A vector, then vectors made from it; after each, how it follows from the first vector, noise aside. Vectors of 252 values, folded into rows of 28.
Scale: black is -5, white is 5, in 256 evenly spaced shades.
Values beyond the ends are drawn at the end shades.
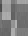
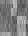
reversed.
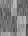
reversed.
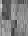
negated.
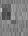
negated, partly zeroed.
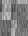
copied.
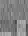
reversed, partly zeroed.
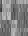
copied.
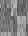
reversed.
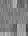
reversed, partly zeroed.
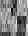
reversed, negated, scaled up.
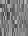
sign-scrambled.
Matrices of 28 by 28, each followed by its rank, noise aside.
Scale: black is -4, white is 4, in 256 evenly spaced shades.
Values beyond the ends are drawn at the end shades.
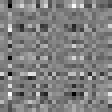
two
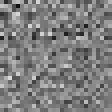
six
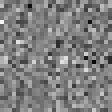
six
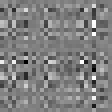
two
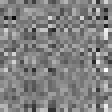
three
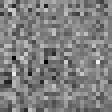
six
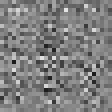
six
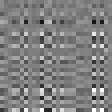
one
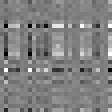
one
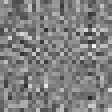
six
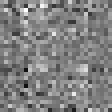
six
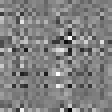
three
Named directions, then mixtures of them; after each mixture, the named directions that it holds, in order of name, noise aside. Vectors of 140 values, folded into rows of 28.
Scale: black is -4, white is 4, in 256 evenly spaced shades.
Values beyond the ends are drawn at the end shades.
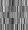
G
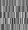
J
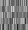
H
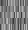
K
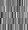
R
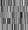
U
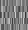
J.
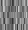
G.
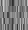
G.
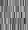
K.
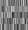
H, U.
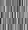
R.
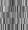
G.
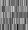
H.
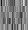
G, U.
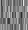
J, R, U.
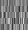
J.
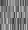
K.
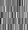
R.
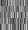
K.
